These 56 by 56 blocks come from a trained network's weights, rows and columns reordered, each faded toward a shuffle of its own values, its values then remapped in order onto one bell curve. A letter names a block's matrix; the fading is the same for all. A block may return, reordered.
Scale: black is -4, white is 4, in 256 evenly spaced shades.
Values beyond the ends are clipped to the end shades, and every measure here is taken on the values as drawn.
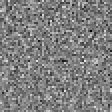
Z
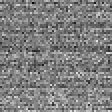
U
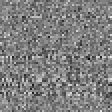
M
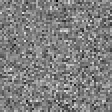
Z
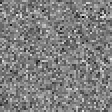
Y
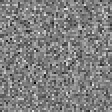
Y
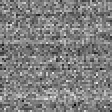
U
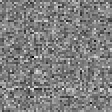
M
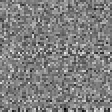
M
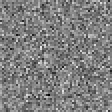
Z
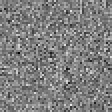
Z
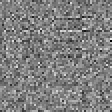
M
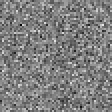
Z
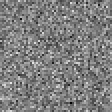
Y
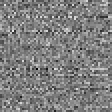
M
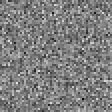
Y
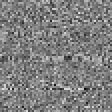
M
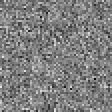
Y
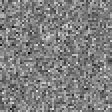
Z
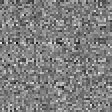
M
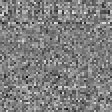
M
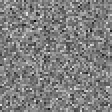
Y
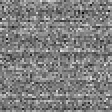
U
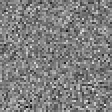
Z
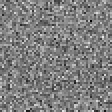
Y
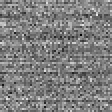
U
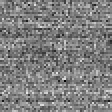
U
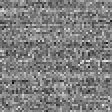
U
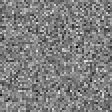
Z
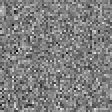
Z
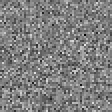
Y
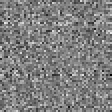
M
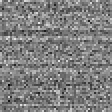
U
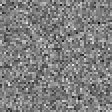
Y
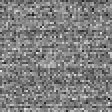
U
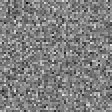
Z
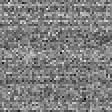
U
